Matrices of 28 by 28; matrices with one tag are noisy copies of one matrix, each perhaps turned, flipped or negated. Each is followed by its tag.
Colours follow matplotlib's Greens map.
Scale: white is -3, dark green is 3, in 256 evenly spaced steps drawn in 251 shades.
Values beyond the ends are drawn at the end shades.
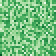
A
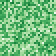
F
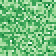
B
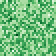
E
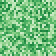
F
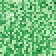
B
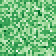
E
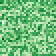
A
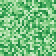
E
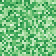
E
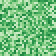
E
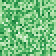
A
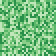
A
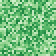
F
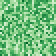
B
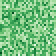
A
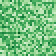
B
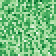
B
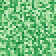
B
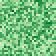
F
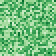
E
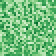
B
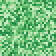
F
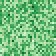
E
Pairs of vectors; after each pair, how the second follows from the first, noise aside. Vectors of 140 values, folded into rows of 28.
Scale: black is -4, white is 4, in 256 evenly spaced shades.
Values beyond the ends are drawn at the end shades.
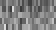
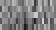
reversed.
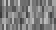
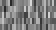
wrapped around.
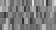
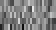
reversed, negated.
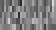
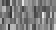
wrapped around.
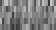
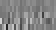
reversed, partly zeroed.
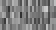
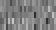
reversed, partly zeroed.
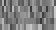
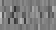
reversed, partly zeroed.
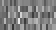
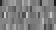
wrapped around, negated, partly zeroed.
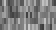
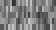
reversed.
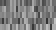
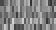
wrapped around.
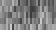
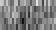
reversed.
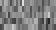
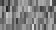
reversed.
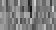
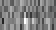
reversed, negated.
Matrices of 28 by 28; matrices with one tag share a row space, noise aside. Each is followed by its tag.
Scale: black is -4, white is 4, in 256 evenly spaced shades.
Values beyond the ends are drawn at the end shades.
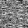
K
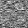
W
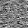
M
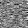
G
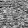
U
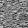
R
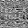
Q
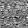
Q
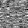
G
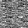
K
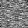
G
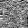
M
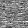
K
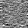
M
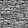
Q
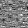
K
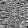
M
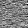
K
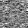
M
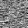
M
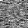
M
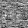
K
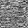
Q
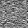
W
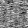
G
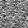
W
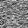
R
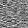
R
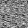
W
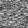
U
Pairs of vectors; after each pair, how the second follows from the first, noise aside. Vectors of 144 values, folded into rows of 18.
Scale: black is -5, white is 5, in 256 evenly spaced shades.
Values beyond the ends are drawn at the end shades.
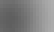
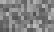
shuffled.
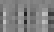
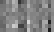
wrapped around.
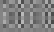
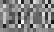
scaled up.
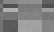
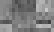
reversed, negated.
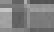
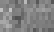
partly zeroed.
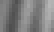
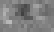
wrapped around, partly zeroed.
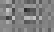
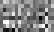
wrapped around, negated, scaled up.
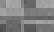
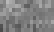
partly zeroed.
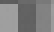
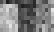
scaled up.
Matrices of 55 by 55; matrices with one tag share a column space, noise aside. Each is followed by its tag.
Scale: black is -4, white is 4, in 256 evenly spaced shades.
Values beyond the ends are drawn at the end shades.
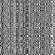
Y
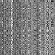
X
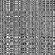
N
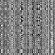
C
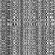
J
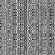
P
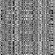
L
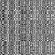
L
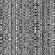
P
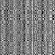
L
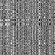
J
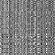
N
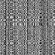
J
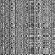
Y
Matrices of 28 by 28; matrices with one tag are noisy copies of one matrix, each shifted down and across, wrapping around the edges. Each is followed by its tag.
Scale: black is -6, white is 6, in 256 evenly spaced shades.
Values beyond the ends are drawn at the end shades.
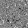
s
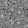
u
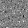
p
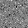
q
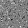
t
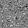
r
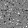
u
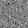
q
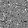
u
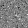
t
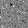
s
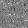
p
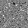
s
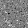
t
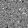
t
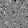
s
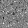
p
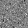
q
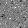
r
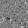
s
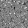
p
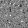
p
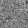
r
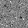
s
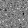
p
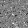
t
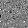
p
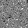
r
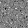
q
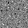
q
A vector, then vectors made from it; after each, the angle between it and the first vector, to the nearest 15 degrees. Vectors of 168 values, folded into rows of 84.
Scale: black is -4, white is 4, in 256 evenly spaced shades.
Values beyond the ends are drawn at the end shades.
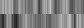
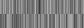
60 degrees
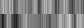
15 degrees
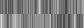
135 degrees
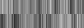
30 degrees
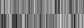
45 degrees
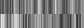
150 degrees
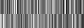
105 degrees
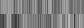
30 degrees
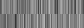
75 degrees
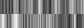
165 degrees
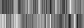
150 degrees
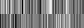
60 degrees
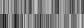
45 degrees
